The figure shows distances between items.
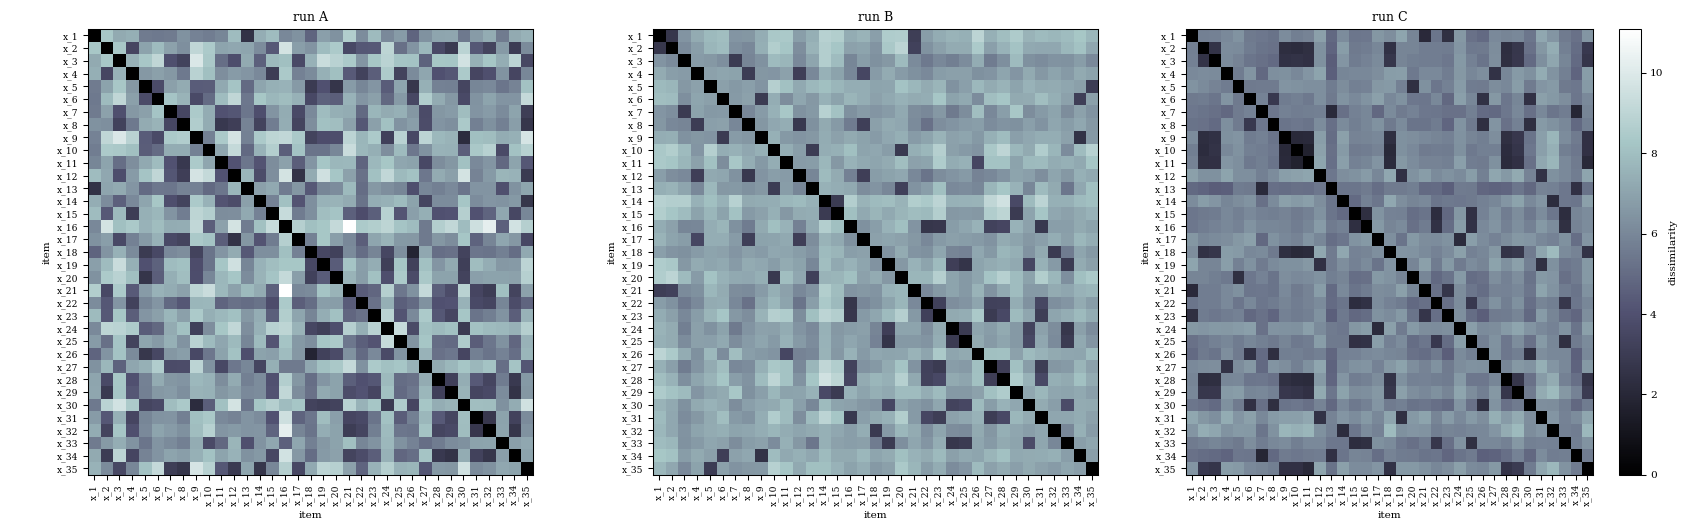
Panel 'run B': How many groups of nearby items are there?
11
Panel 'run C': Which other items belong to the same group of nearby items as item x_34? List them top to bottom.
x_7, x_13
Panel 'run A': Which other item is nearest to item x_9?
x_30
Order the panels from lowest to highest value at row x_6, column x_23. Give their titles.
run C, run A, run B
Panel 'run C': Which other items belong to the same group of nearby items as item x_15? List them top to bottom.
x_16, x_22, x_25, x_33
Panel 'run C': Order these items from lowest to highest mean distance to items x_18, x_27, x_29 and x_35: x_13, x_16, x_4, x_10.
x_10, x_13, x_4, x_16
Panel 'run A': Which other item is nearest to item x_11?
x_8
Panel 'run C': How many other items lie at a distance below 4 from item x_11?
8
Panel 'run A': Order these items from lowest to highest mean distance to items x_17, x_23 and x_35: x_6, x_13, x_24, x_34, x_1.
x_34, x_13, x_1, x_6, x_24
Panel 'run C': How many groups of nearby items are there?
10
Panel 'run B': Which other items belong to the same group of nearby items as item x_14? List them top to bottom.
x_15, x_29
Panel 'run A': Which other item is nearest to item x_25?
x_4
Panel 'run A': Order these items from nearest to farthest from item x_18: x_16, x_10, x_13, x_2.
x_13, x_10, x_2, x_16
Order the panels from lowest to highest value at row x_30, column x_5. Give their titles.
run A, run C, run B
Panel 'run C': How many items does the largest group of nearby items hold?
9
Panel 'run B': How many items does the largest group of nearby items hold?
6
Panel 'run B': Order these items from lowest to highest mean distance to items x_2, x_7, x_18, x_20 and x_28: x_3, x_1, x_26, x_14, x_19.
x_3, x_1, x_19, x_26, x_14
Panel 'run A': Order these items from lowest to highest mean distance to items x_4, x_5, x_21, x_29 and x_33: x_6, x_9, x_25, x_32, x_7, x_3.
x_32, x_25, x_6, x_7, x_9, x_3
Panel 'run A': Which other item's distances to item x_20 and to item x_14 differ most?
x_35
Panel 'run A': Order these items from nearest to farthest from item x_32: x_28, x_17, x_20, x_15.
x_28, x_15, x_17, x_20
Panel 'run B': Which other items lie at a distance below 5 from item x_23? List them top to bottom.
x_16, x_22, x_27, x_28, x_31
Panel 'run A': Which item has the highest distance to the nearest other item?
x_16
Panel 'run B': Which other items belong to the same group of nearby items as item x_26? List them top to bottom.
x_11
